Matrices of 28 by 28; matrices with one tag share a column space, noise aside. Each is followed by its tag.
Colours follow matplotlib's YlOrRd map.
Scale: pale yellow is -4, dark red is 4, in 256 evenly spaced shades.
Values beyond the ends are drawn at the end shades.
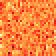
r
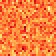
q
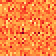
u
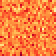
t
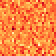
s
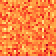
q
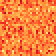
q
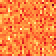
s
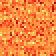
u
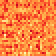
r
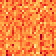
t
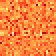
u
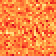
u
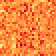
t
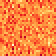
s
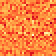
u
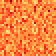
q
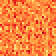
q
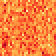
t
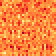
r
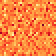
u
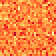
u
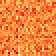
q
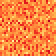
q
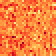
t
